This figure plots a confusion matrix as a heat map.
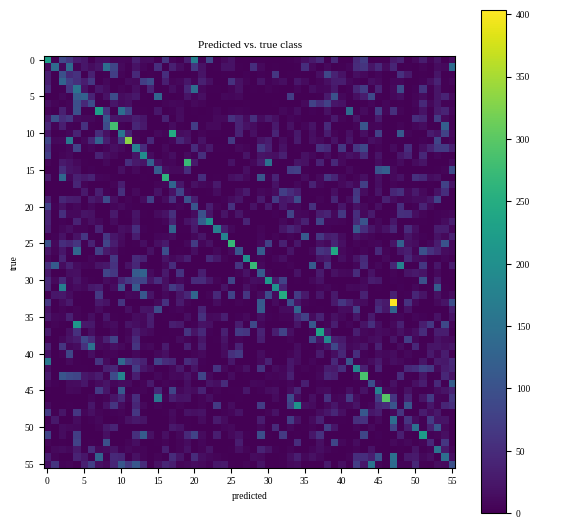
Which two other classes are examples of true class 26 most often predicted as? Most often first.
39, 4
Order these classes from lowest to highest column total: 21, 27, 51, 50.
27, 50, 21, 51
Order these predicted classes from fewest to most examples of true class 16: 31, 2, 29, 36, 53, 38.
36, 53, 31, 38, 29, 2
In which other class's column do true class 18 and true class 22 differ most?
21
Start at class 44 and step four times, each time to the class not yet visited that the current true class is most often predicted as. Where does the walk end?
29
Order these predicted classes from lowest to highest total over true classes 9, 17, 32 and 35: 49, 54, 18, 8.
49, 18, 8, 54
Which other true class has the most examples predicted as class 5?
38
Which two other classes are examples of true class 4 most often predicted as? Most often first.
20, 48
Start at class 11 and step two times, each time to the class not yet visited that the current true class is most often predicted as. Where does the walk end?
2
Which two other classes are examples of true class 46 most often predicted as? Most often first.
15, 33
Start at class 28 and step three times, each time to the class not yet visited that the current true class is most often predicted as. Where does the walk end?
10
